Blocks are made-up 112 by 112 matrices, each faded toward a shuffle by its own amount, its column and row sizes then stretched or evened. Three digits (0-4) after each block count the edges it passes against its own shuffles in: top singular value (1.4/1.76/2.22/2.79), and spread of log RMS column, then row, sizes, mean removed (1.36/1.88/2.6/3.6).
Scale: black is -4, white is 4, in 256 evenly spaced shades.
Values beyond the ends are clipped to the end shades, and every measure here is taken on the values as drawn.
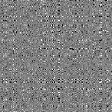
4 3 3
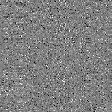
3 1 0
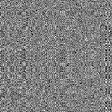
4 3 0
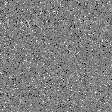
1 0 0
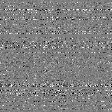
1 1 4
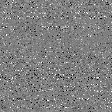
1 0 3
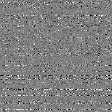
3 2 4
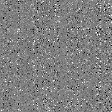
2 3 1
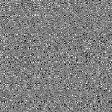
3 1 3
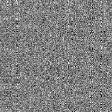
3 3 0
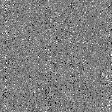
0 3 0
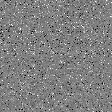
2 0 1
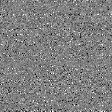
2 1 3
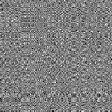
4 1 2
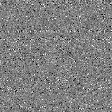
2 0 2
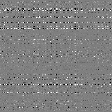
4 2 4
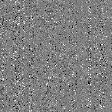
0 3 1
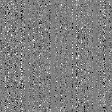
0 4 1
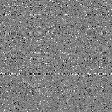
3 0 2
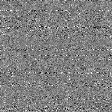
2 1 3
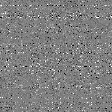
1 2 3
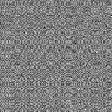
4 0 2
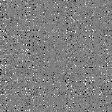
2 3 2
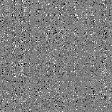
2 3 2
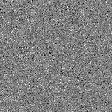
2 0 0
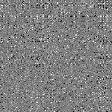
3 1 2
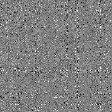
0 3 2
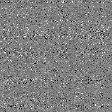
0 2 3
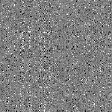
2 3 1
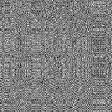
4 2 0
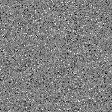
1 0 1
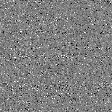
1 0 2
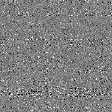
2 1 3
